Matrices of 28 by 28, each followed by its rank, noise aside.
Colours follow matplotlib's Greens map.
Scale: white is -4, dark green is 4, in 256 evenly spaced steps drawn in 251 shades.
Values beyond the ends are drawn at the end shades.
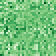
five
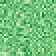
five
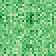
five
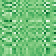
two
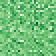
five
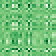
two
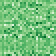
five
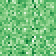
four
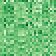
three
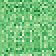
five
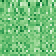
four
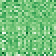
three
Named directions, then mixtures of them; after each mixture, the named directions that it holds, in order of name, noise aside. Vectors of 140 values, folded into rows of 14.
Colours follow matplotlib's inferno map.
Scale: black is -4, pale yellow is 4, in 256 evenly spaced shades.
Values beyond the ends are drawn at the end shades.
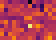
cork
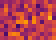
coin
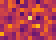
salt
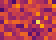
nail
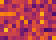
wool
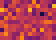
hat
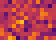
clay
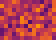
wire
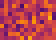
coin.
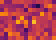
coin, wool.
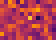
salt.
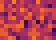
clay, coin, nail.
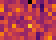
cork, hat.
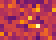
cork, salt, wire.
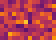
coin, nail, wool.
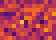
clay, salt, wool.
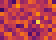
nail.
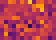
coin, cork.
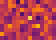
salt.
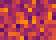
coin, hat.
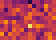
cork.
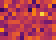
hat.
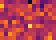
cork.
